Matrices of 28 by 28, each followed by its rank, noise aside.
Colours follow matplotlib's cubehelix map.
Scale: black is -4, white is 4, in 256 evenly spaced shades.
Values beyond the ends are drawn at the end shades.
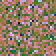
eight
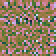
five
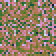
five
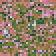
eight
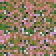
six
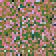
six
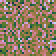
seven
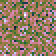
six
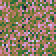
seven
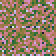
five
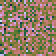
seven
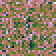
seven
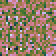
five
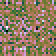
five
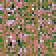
five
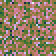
seven
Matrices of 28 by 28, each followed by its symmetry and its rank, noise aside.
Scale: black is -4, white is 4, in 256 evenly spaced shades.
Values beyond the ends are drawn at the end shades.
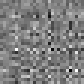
no symmetry, rank three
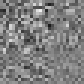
no symmetry, rank four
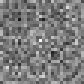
symmetric, rank five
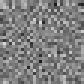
no symmetry, rank five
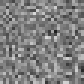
no symmetry, rank five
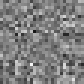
no symmetry, rank four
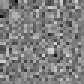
symmetric, rank five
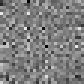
no symmetry, rank four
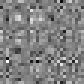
no symmetry, rank four
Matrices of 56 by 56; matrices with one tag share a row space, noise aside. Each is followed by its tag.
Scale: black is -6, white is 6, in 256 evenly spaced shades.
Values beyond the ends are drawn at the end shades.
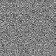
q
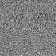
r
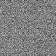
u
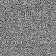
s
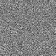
q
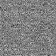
s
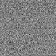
r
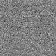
s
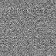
u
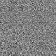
q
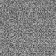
r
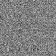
r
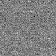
s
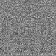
s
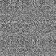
q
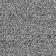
u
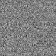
u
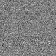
s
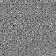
q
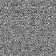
s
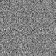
q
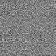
q
